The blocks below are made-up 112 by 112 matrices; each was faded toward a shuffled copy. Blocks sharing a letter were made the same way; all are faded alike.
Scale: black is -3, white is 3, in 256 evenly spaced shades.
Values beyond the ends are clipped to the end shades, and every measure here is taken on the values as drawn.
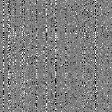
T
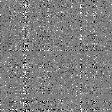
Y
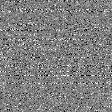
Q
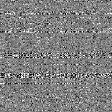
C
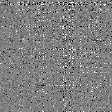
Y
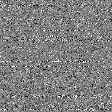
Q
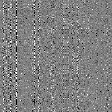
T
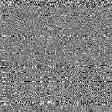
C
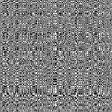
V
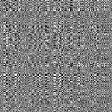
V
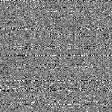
C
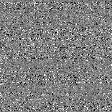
Q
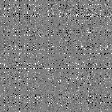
Y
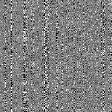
T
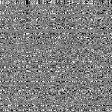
C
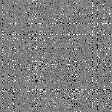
Y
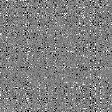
Y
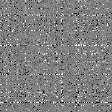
Y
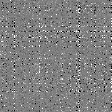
Y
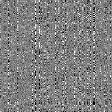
T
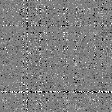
Y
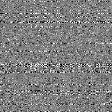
C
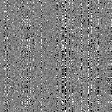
T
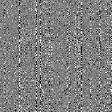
T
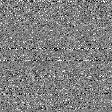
Q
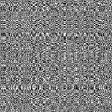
V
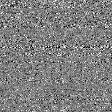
Q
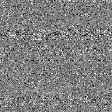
Q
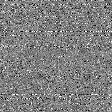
Q
